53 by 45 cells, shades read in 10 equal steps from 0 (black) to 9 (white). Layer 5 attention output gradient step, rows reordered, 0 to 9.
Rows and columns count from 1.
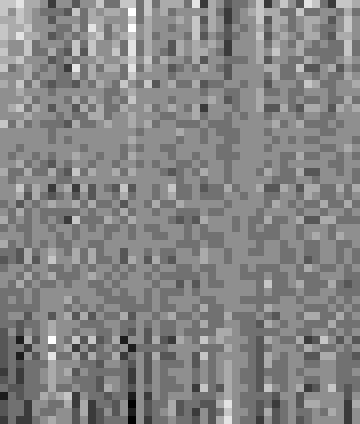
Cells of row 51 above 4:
17
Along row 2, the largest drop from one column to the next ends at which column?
18
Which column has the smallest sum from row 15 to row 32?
9
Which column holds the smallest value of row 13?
29
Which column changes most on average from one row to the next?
10
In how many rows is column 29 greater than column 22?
19
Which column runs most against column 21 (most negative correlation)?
7
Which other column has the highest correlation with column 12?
4
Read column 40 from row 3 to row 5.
6 5 6
